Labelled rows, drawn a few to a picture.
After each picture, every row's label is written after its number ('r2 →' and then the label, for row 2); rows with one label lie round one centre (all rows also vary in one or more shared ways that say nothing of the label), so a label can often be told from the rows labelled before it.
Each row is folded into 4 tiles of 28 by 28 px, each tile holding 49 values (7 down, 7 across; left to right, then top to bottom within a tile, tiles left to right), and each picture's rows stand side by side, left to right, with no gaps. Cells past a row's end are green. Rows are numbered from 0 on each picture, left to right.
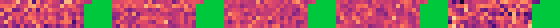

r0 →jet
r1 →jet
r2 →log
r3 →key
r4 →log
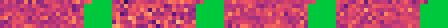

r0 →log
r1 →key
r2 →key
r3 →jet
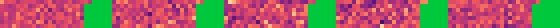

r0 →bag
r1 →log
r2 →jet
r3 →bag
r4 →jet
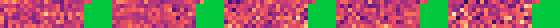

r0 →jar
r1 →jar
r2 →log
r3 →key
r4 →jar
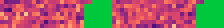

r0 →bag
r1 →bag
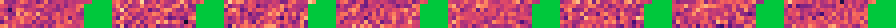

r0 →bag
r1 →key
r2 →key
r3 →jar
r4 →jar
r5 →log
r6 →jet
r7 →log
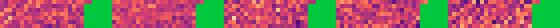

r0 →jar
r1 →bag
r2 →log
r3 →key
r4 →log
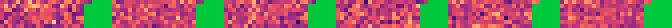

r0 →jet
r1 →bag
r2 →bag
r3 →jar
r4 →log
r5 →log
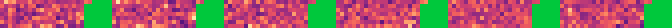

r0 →log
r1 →log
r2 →log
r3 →key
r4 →log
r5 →key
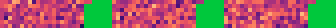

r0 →bag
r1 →bag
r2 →jar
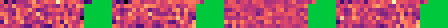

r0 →jar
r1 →jet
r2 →jar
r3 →jet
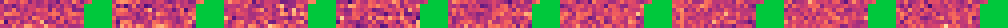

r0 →log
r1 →key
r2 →bag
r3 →jet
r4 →key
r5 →jar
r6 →jar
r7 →log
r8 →key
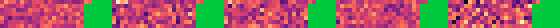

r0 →jet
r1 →jar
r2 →log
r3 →bag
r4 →jet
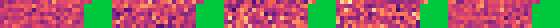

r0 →log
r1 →jet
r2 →key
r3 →jar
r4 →log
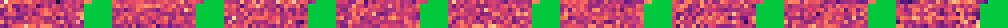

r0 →log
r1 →jet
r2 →log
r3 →jet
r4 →log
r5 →bag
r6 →bag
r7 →jet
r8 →log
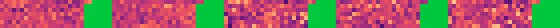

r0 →bag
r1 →jet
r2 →jet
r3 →jet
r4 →log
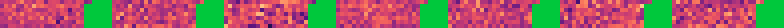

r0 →jet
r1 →log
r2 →key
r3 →jet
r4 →bag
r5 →jet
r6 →bag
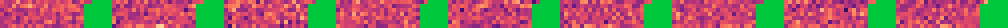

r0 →jet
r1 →log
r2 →jet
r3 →jar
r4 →jar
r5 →log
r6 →key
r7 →bag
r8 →log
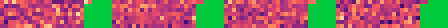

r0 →jet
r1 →bag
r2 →log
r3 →bag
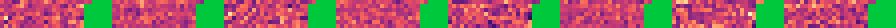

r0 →jet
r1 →log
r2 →jar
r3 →bag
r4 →jet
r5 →jet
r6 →key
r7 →key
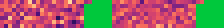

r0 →log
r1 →jar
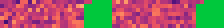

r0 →jet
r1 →bag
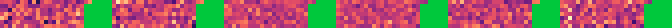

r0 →bag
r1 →key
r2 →key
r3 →key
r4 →bag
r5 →key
